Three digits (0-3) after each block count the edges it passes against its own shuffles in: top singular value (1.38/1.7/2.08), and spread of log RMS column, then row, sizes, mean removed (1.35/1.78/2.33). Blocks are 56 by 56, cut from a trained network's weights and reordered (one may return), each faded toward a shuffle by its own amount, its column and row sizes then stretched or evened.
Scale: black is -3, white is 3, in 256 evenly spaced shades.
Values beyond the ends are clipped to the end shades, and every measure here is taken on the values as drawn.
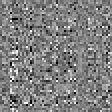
2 3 2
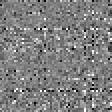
1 2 3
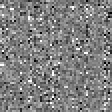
0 3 0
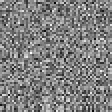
3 0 1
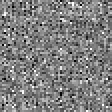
1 2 0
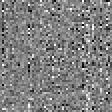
0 3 1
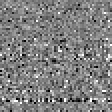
1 0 3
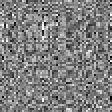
3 2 1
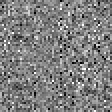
1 2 0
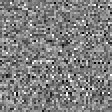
1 0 2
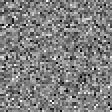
2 0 0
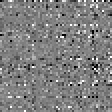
1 3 3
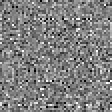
1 0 2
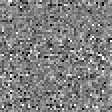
0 1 2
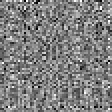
2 1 1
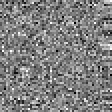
2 0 1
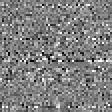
2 0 3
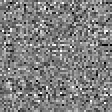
2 1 2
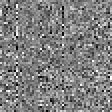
2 3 2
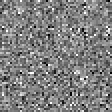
1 1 2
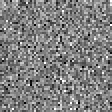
1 0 0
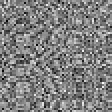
3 0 0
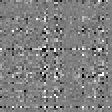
2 3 3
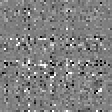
1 3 3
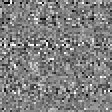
1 0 3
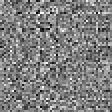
3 1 2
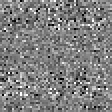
0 1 3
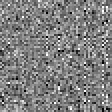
2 3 0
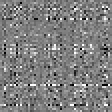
3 3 3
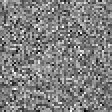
0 2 0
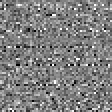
2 0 3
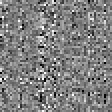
2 3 1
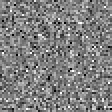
0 0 2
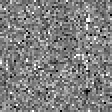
0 1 0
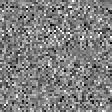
1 0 1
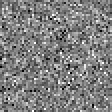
0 0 0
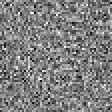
2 0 1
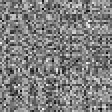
3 0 0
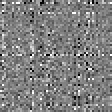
2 3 3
